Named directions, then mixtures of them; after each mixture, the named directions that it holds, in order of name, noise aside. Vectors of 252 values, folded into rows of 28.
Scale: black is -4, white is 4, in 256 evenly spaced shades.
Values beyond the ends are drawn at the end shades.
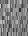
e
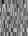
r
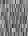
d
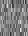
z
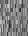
e.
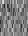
e, r, z.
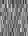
r, z.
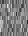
e, r, z.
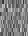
r, z.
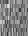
d, e.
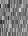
e.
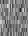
d, e, z.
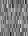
z.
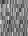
d, e, r.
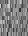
e.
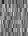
r, z.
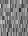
e.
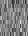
d, z.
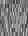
d.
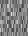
e, r.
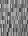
e.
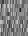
e, r.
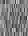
d.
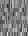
e, z.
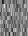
r.
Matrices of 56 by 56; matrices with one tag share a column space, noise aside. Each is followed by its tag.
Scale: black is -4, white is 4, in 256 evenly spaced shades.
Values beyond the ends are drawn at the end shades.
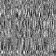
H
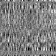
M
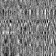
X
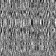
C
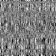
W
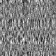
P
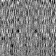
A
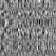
C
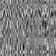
H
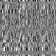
M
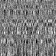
X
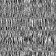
P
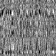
H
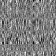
P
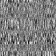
P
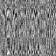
H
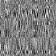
H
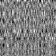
A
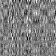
A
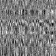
X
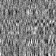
X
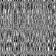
M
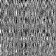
A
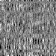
W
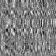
C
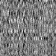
A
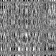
M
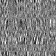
P
